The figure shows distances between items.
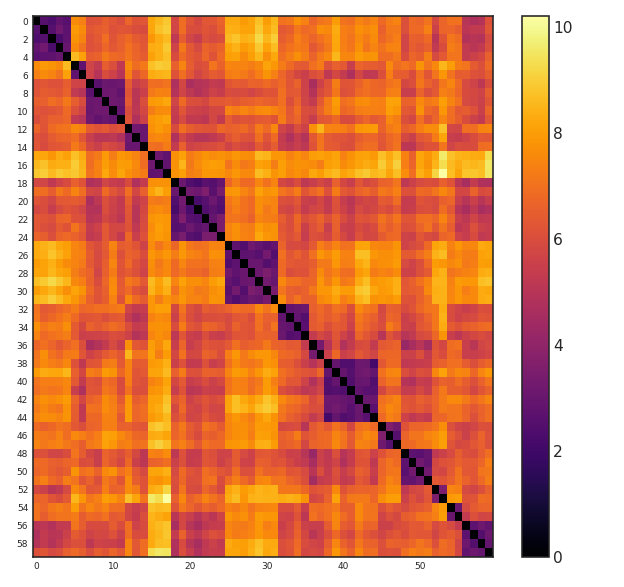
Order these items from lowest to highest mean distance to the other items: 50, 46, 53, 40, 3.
40, 50, 3, 46, 53
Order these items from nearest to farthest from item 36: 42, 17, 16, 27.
42, 27, 16, 17
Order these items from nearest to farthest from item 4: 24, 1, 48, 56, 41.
1, 56, 48, 24, 41
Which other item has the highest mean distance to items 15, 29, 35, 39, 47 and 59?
53
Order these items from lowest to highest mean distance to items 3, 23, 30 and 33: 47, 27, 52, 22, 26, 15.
22, 27, 26, 52, 47, 15
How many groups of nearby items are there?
15
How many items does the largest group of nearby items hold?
7
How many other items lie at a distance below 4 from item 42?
6
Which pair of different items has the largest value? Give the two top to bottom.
17, 53
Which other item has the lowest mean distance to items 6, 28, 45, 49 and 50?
48
